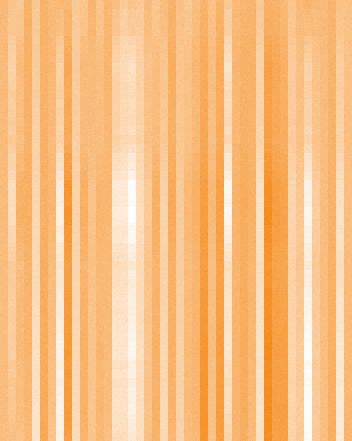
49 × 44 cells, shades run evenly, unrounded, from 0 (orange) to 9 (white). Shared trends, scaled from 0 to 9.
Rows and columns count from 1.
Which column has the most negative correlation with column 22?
2
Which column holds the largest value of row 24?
17
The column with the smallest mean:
34
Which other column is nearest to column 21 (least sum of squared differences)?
37
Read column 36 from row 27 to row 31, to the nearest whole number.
2 2 2 2 2
